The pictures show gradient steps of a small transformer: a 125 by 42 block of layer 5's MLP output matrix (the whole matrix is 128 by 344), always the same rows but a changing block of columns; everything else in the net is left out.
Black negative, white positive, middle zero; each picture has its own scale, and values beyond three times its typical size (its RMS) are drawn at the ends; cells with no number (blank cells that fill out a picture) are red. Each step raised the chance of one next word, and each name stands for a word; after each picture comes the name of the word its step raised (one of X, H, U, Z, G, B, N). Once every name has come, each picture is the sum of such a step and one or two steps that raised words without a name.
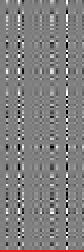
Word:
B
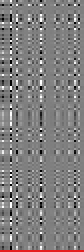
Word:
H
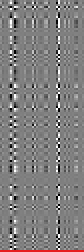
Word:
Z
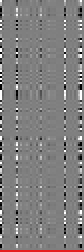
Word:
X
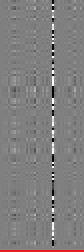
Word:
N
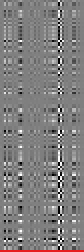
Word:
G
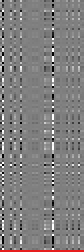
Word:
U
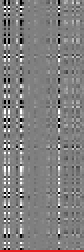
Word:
Z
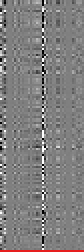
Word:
U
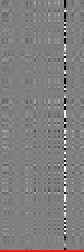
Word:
U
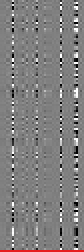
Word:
N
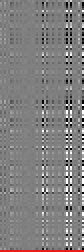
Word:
G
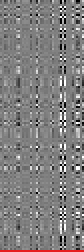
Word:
Z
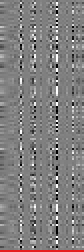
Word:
G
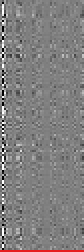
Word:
X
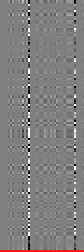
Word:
U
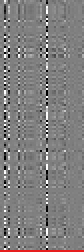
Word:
X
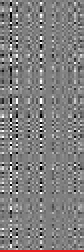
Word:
U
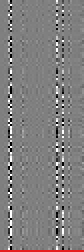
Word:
G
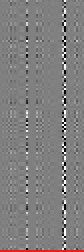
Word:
G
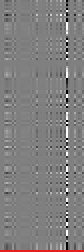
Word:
H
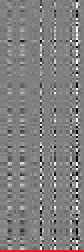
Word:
G
